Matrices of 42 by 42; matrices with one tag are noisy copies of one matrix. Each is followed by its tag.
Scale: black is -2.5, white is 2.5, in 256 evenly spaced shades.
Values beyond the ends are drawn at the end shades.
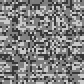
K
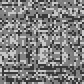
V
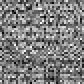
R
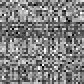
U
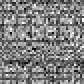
R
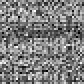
U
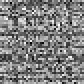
K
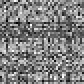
U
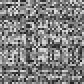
V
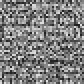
R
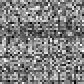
U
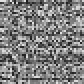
K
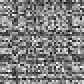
K
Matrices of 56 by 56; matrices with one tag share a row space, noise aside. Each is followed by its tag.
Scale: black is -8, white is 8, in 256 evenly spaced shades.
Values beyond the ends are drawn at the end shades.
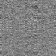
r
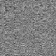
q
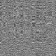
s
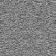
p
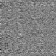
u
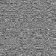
p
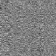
u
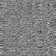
p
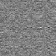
p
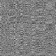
s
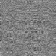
r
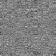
r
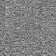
q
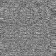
p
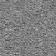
q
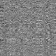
p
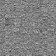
q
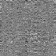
r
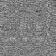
p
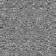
p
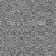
s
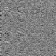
u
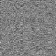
s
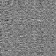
u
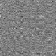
s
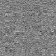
q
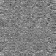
p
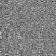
u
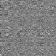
u
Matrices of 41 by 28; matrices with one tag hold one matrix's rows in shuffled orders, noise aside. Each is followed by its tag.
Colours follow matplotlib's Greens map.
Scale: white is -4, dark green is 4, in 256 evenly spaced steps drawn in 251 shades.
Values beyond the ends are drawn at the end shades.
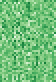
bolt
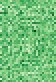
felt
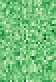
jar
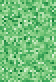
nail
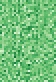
bolt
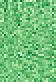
nail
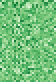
bolt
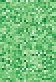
jar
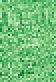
felt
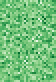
jar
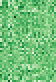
felt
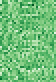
felt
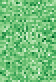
jar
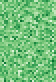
nail
